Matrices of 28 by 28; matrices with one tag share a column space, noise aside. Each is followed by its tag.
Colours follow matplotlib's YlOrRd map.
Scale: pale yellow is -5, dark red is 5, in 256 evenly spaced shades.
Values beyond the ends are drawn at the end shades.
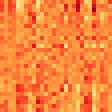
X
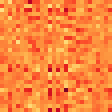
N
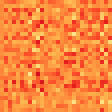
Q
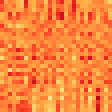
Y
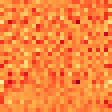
Q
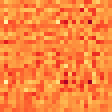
Q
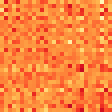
N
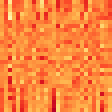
Y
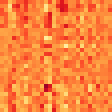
X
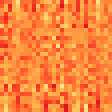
X
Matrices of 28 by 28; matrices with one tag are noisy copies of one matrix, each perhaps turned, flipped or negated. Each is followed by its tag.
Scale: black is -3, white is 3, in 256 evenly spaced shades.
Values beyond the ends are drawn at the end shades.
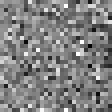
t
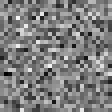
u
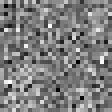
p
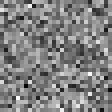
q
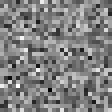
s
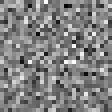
s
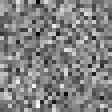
u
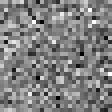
t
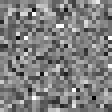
u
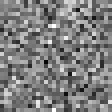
u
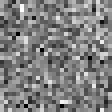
p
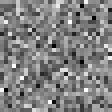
q
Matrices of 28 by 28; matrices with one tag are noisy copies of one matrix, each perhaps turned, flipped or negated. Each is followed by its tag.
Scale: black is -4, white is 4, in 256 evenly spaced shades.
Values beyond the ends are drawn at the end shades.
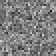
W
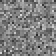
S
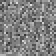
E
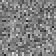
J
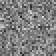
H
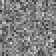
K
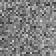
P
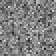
H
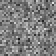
H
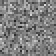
J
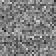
E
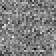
E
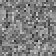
W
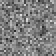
J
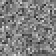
W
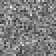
J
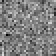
K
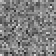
S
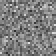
J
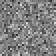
H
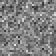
W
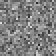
H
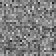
S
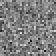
J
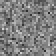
W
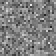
W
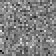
J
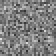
J
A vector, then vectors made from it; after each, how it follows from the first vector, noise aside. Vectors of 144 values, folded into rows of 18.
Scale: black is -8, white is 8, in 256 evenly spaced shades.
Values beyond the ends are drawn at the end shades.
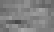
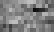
reversed, scaled up.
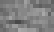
copied.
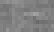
wrapped around, negated, shrunk.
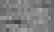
copied.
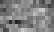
scaled up.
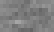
negated, shrunk.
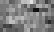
reversed, scaled up.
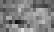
scaled up.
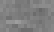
negated, shrunk.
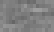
reversed, negated, shrunk.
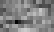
scaled up.
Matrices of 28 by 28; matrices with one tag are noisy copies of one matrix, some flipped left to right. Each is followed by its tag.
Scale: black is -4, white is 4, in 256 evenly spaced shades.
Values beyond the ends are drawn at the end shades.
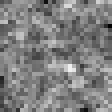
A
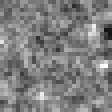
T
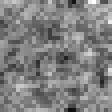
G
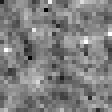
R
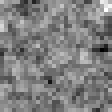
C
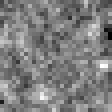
T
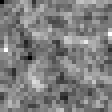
R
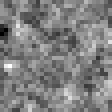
T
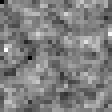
R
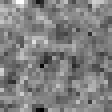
G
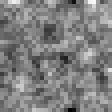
G
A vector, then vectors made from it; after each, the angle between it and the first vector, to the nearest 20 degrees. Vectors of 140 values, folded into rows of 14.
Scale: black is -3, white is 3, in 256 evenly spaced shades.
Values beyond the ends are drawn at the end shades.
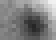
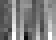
80 degrees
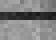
100 degrees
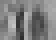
60 degrees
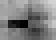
40 degrees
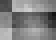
100 degrees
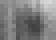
20 degrees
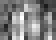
120 degrees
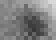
20 degrees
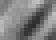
60 degrees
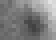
20 degrees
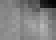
140 degrees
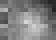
160 degrees
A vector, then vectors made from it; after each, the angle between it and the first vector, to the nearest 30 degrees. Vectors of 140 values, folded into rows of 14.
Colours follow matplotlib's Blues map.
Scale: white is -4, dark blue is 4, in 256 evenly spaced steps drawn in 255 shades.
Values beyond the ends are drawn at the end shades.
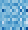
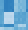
90 degrees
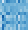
90 degrees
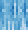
120 degrees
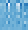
90 degrees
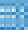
90 degrees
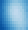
90 degrees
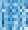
150 degrees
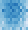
60 degrees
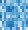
120 degrees
